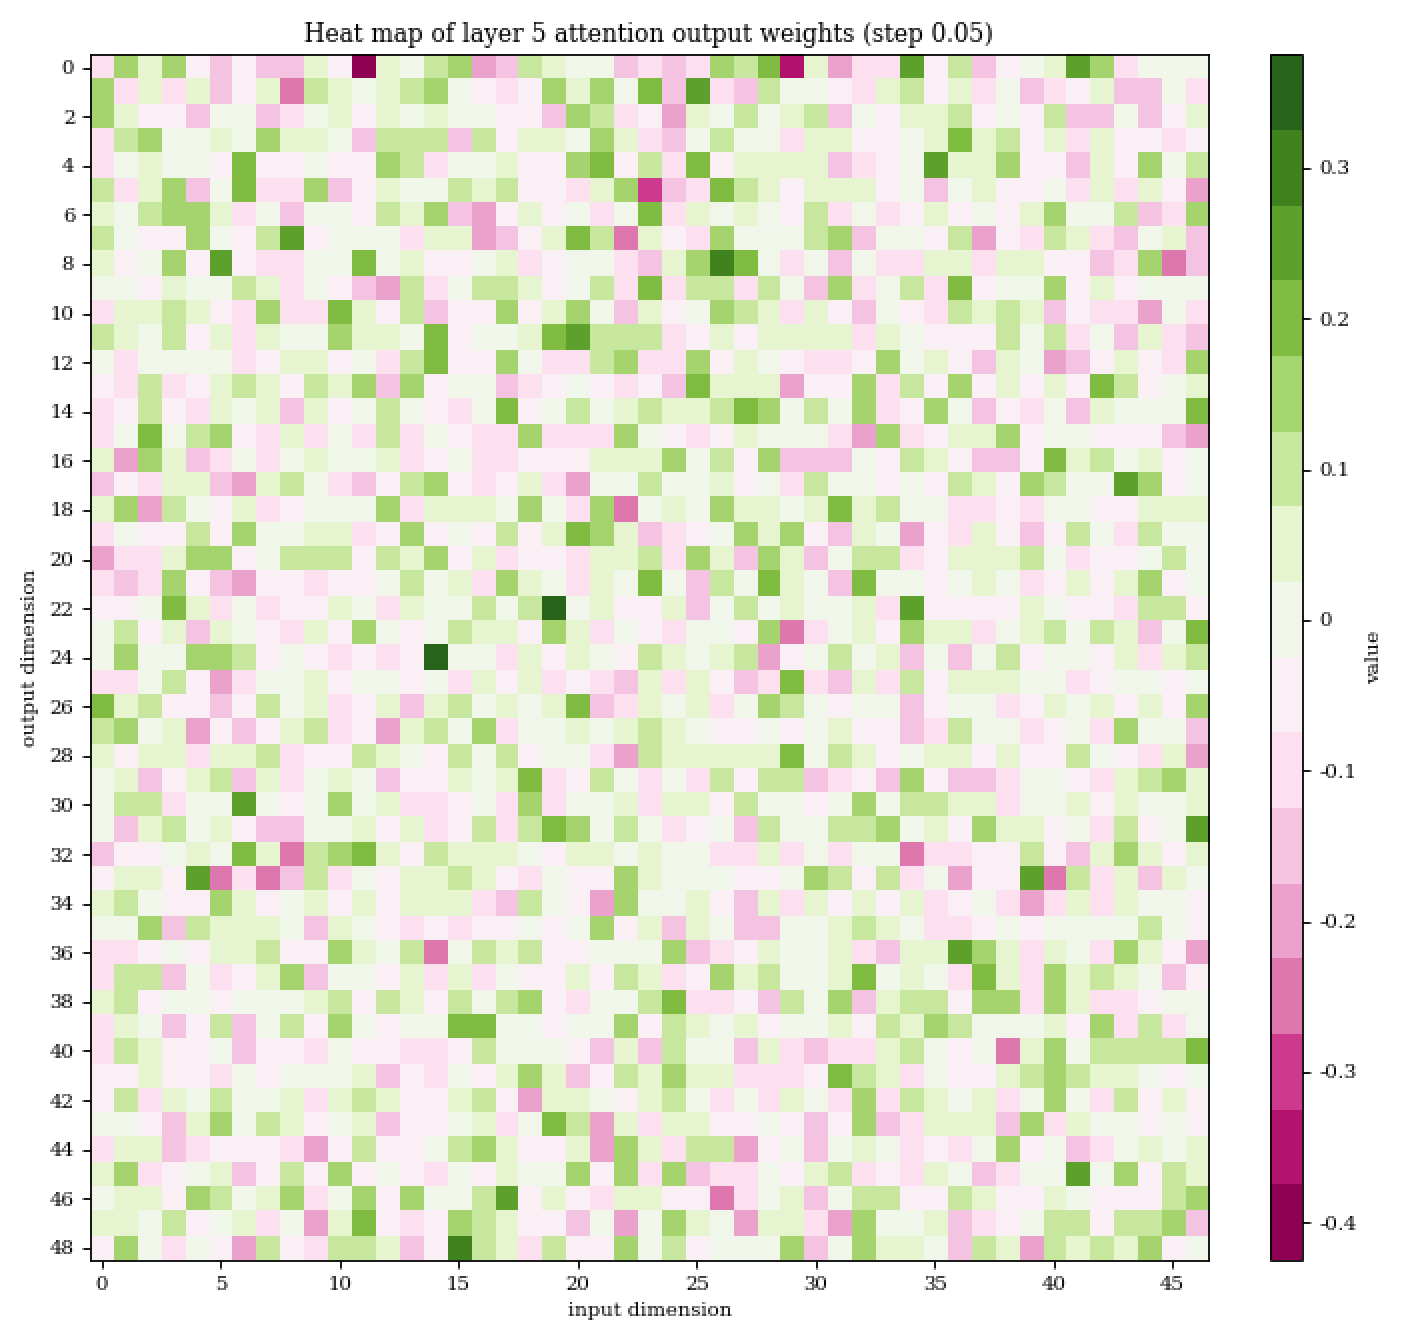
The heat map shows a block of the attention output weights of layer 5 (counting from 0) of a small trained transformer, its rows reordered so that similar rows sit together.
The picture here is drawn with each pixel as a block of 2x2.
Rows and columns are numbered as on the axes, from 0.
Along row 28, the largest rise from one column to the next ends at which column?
23
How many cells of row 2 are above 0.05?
7
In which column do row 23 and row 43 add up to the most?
19
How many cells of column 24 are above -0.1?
30
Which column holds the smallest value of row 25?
5
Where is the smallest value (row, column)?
0, 11
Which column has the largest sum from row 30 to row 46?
22
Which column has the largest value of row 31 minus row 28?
46
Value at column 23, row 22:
-0.05
